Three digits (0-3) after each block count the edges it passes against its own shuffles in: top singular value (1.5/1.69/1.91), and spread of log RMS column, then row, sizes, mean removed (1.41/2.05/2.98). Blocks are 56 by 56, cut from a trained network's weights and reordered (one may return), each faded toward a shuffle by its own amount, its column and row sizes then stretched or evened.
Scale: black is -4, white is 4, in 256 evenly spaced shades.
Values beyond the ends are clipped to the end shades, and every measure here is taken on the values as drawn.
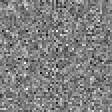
1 1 0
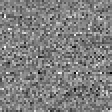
0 0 2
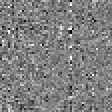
2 2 1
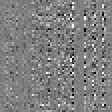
3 3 1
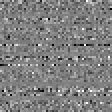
0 0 3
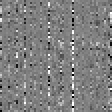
2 3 0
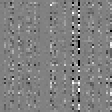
3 3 1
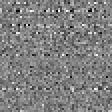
3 0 2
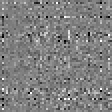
2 2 2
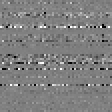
1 0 3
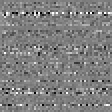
2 0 3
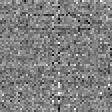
0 1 1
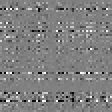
3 2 3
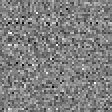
2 1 1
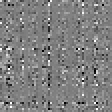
0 3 2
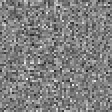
2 1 0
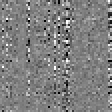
3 3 1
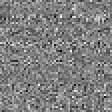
2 1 2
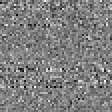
3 0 2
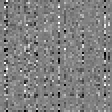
2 3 1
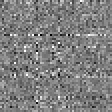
3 1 2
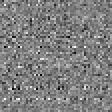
2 1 2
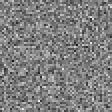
1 0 0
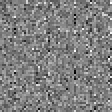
0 2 0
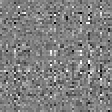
2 2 2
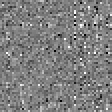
1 2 1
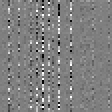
3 3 0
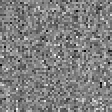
0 0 1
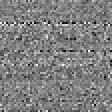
2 0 2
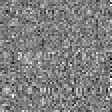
2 1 1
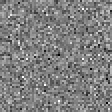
1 1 0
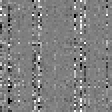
2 3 1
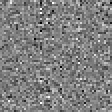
1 1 1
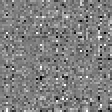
0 2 2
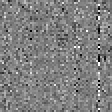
2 2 1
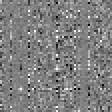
3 3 1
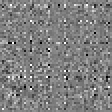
2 2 2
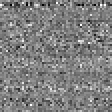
1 1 2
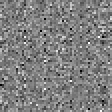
1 2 0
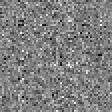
0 1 1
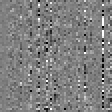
3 3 0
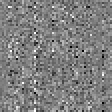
2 2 1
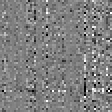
1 3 1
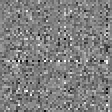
2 2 1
